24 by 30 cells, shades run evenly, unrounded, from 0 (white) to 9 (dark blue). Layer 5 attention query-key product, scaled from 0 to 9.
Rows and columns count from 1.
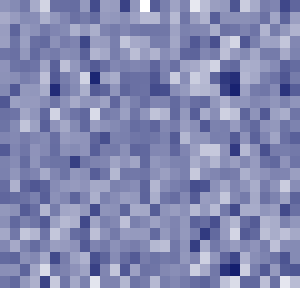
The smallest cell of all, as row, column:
1, 15
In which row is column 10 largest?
7
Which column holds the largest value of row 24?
5
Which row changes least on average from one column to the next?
9
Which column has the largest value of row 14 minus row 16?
8
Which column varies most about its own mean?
24
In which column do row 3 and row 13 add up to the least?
22
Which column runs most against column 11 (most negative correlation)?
19
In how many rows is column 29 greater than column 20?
13
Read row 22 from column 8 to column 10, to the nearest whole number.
4 3 7
